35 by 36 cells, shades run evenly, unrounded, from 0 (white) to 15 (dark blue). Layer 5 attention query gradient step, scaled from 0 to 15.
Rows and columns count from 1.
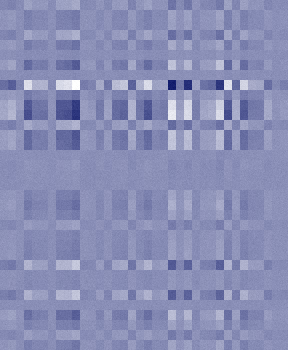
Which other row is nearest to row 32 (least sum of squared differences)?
15
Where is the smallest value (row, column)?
9, 10
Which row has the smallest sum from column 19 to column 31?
12
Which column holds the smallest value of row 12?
22
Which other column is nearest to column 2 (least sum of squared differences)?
17
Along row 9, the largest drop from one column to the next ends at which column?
29
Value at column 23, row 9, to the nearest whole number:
9
